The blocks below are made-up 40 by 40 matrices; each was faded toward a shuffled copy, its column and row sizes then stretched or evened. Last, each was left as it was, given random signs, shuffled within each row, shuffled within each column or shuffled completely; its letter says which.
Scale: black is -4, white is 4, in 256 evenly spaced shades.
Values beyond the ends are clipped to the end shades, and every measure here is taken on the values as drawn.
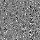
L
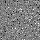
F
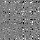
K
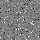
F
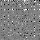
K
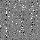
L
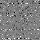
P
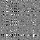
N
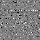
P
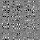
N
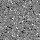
F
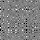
N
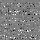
P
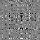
N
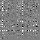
K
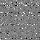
P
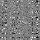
K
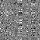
N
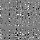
K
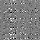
N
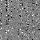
L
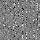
L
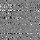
N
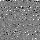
P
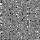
L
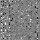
L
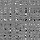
N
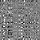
N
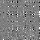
N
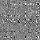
K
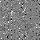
L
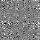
K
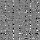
K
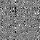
K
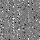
L
